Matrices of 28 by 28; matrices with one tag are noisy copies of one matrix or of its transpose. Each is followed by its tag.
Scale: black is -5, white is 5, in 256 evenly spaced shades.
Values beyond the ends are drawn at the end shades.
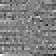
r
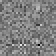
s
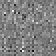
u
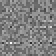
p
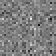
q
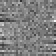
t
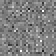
p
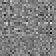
u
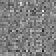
p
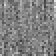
r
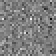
q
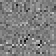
s
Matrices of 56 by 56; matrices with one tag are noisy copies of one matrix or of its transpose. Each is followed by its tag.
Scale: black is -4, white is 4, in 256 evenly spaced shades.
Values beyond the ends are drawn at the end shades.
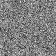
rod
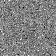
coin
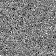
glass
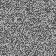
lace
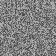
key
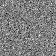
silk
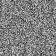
glass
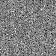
lace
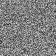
silk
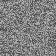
glass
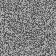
coin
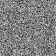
rod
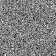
key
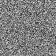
coin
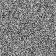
rod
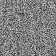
key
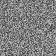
lace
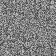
key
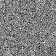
key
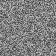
glass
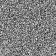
silk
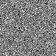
silk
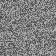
glass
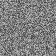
rod
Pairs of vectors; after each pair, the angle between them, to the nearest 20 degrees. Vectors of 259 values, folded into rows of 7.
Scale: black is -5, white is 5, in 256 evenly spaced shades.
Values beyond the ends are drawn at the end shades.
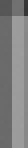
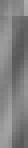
140 degrees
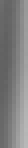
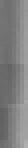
20 degrees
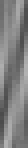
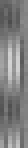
100 degrees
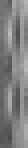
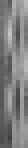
20 degrees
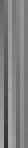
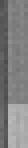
60 degrees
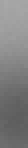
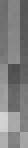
120 degrees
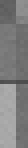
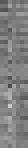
60 degrees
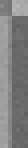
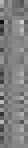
120 degrees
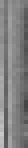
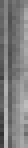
160 degrees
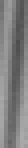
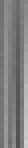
60 degrees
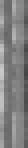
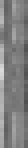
20 degrees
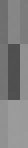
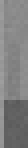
120 degrees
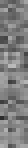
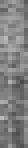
140 degrees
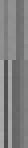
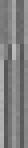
60 degrees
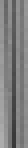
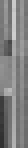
140 degrees
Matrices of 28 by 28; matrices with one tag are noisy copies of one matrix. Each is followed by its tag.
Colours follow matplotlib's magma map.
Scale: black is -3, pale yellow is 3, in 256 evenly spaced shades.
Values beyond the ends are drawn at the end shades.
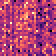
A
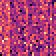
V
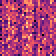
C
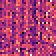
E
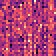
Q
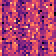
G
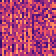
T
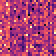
V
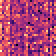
V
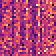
E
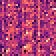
C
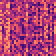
V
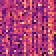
Q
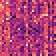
V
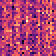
E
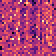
E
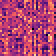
Q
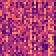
Q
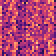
G
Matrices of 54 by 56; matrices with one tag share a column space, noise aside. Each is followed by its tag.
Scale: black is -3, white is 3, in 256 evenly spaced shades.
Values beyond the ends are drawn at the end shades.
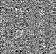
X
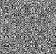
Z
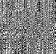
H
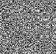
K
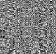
X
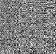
X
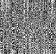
H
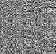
X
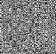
Z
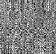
H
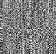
H
